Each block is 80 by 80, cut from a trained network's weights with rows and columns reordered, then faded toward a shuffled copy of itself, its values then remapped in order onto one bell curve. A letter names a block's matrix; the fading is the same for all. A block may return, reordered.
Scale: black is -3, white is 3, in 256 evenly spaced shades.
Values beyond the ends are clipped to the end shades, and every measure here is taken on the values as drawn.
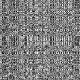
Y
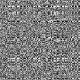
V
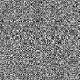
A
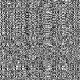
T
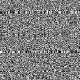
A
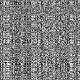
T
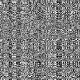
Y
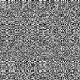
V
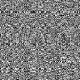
A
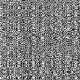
T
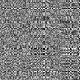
V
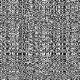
Y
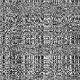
Y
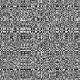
V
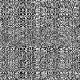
Y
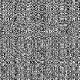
T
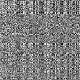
Y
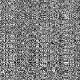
T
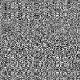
A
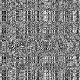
Y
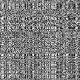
Y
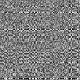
V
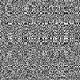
V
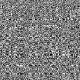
A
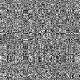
A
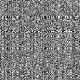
T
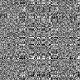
V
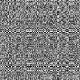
V
